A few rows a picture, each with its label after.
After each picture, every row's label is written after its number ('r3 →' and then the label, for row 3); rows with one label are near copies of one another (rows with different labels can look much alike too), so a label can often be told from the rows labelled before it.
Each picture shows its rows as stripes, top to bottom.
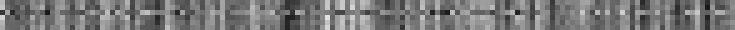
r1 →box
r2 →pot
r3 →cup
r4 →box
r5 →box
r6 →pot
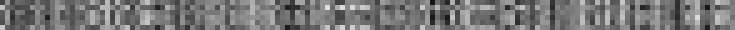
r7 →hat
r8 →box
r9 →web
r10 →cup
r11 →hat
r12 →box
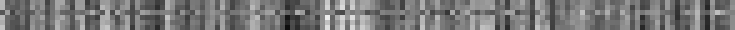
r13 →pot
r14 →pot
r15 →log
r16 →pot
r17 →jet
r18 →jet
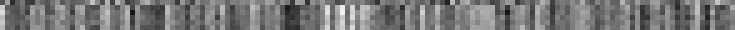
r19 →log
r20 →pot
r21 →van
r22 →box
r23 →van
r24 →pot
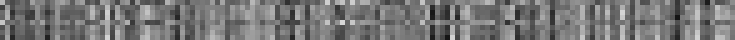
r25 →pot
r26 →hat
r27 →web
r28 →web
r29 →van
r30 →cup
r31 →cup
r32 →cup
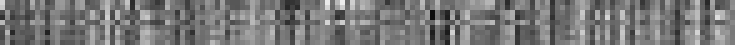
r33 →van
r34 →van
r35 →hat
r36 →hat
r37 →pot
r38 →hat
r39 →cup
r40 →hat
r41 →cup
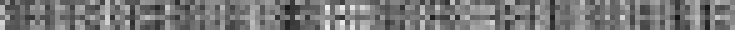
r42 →log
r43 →pot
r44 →van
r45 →web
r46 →van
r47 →pot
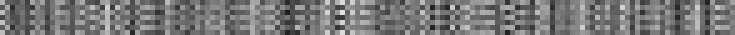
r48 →pot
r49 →log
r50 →jet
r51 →hat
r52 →van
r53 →log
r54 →van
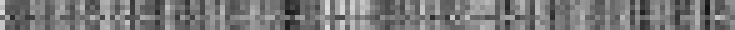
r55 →box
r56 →pot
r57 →box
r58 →log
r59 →box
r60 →jet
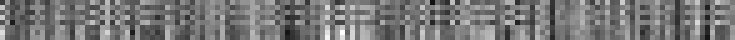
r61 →hat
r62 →pot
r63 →web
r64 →box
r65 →log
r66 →pot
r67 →van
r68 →pot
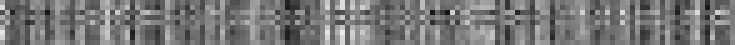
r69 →jet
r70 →box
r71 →cup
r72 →van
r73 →web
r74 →jet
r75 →van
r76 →van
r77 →jet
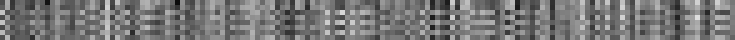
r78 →cup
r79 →web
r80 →jet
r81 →cup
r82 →van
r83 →hat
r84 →van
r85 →log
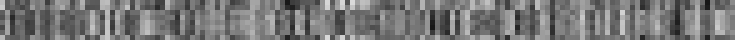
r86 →jet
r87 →box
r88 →web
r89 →log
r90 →web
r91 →web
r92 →web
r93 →jet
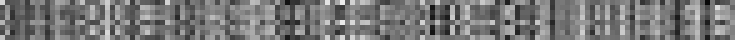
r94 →jet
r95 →hat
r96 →log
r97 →cup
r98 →pot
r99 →hat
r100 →log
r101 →jet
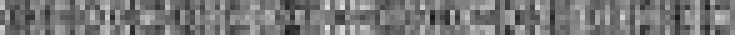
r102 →van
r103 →jet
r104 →log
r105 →web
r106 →hat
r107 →box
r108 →van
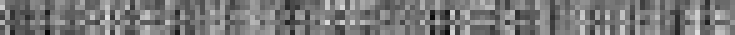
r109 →jet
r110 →van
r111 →cup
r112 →hat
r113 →pot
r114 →cup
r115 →cup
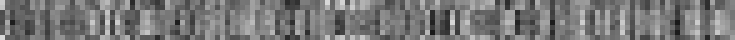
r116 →van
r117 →box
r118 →hat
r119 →hat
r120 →log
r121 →web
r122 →web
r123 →box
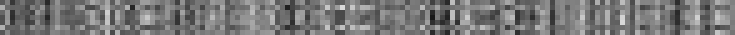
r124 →cup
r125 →van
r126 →log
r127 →cup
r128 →web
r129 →jet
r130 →hat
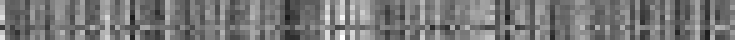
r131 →jet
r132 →pot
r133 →box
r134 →van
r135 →van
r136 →hat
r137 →pot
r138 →van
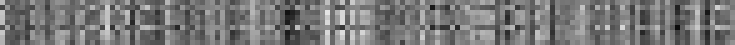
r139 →jet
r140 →hat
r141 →box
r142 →van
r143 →van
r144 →web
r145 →jet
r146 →jet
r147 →pot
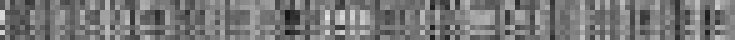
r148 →web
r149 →hat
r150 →box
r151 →box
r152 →box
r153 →hat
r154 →box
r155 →hat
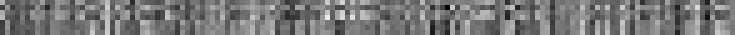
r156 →van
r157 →cup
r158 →jet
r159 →pot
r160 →hat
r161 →hat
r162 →hat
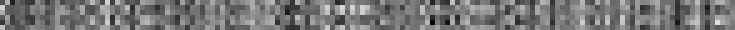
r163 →log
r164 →box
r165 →jet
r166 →web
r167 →hat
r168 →box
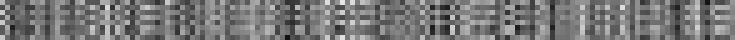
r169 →pot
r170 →web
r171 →van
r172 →cup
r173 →box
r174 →log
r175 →log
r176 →jet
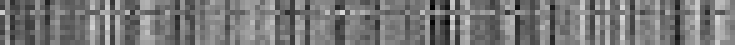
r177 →cup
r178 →hat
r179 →van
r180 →cup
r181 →hat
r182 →log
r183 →hat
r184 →web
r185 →web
